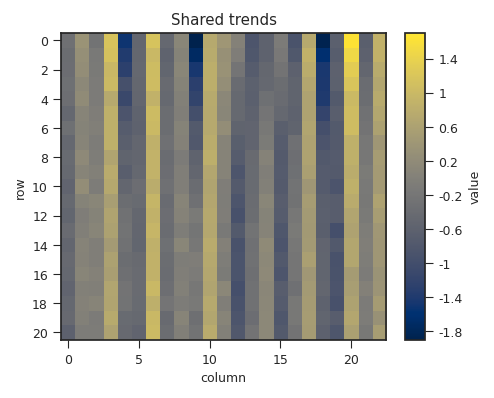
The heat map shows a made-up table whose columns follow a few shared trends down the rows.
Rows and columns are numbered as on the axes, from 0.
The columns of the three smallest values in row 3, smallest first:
18, 9, 4
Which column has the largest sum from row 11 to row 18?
6
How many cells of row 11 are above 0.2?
6
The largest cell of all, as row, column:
0, 20
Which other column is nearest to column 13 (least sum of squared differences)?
16
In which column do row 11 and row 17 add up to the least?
12
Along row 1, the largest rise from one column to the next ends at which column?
10
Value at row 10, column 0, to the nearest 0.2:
-0.6
